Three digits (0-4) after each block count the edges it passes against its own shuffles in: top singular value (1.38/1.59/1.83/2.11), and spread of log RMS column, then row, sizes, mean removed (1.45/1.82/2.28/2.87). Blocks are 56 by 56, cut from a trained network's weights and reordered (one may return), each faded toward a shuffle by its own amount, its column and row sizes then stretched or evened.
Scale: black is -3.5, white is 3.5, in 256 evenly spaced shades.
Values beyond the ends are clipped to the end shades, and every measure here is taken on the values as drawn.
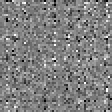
0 3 1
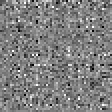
1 2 3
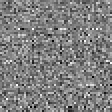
1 0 3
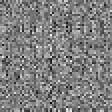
4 2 1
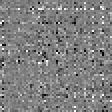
0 3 3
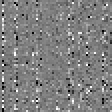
2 4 1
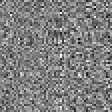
4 2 0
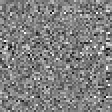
2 1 2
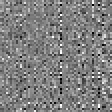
4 4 1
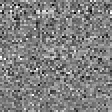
2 0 3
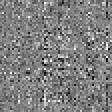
3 3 2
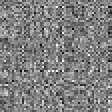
4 2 2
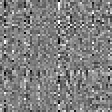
3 4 1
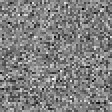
1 0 2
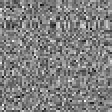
4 0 1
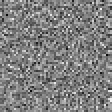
3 0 0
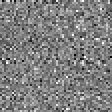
4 0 1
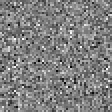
0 1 1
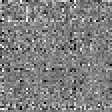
1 3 4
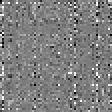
1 4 2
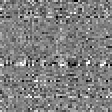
3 1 4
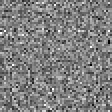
2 0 1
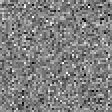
1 1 0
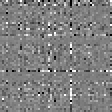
2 3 4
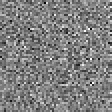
3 0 1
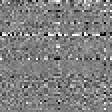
4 1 4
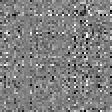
1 4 3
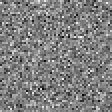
0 0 0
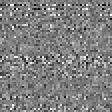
2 0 4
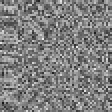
4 0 0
